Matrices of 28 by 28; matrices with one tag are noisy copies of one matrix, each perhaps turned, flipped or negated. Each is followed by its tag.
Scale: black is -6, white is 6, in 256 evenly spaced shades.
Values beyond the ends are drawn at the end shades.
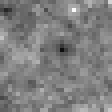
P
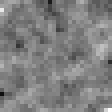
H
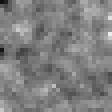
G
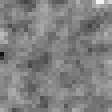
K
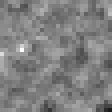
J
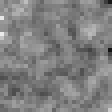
G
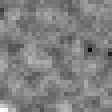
J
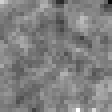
G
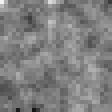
G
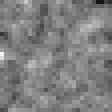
K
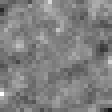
H
